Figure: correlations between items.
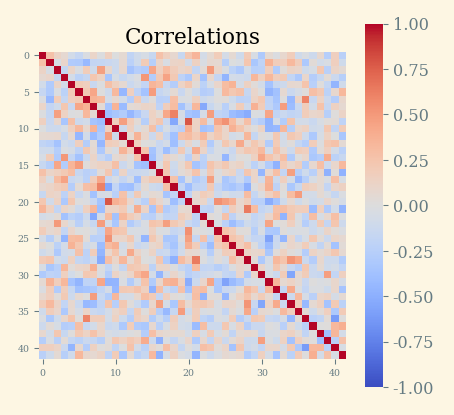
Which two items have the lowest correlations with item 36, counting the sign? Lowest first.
40, 34
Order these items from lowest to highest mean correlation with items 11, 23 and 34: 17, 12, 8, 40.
12, 8, 17, 40
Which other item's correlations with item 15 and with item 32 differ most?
5
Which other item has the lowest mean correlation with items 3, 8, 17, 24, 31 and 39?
25
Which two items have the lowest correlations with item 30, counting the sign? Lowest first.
34, 16
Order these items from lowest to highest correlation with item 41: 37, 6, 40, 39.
40, 6, 39, 37
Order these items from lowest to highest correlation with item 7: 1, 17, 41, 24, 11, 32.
11, 32, 1, 24, 41, 17
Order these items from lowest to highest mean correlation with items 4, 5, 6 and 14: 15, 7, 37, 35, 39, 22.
22, 37, 39, 35, 15, 7
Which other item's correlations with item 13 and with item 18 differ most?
8
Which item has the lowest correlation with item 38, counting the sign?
39
